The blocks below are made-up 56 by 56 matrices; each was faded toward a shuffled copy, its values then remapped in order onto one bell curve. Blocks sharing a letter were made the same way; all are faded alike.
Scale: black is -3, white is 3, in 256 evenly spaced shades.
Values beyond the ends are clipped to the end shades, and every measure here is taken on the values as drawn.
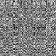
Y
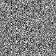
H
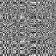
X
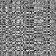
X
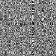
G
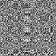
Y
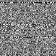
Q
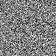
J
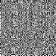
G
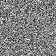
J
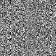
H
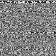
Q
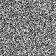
J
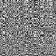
G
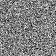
J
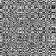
X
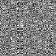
G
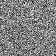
J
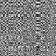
X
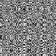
Y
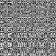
Y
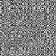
Y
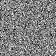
J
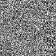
H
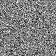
J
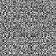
G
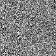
H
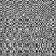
X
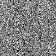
H
